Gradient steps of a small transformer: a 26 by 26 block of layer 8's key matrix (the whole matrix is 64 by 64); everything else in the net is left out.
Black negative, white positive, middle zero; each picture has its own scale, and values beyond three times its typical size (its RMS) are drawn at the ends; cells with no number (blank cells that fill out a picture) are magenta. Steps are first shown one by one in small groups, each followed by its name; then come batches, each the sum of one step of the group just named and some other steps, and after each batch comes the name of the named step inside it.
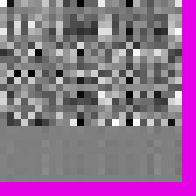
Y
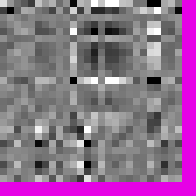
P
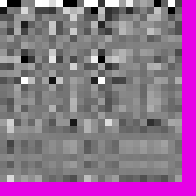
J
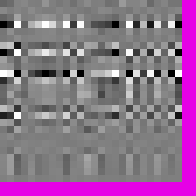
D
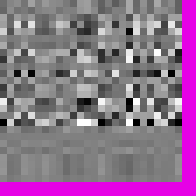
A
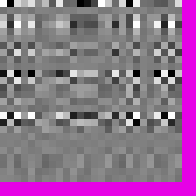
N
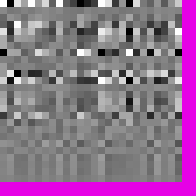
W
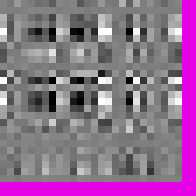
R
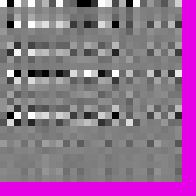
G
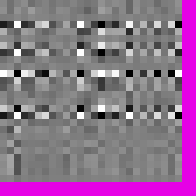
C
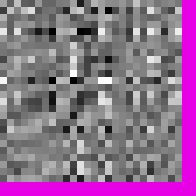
R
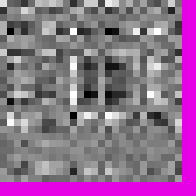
J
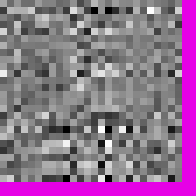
C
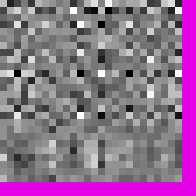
C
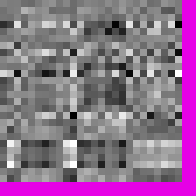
D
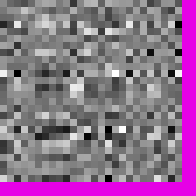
D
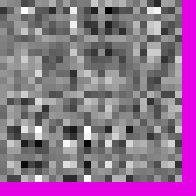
P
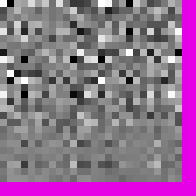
W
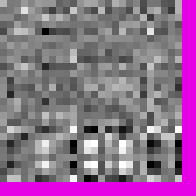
Y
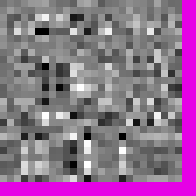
A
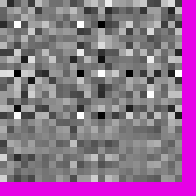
C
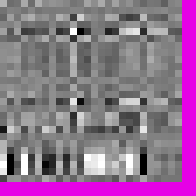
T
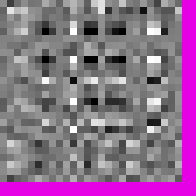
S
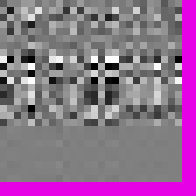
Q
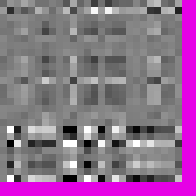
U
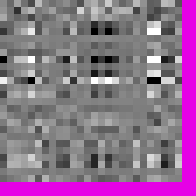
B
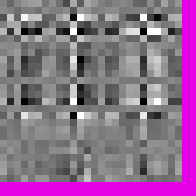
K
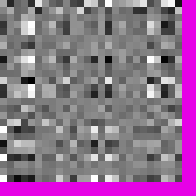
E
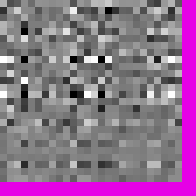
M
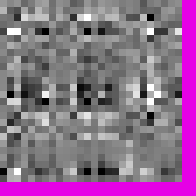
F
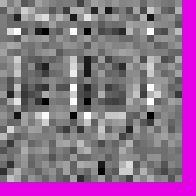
F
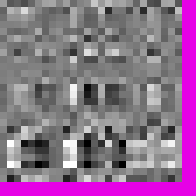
S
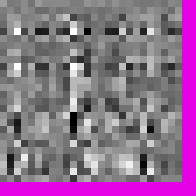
T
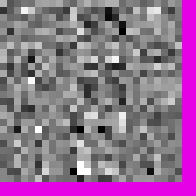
Q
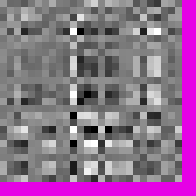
K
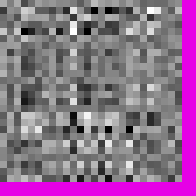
F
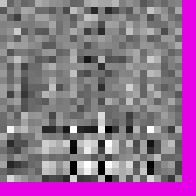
F
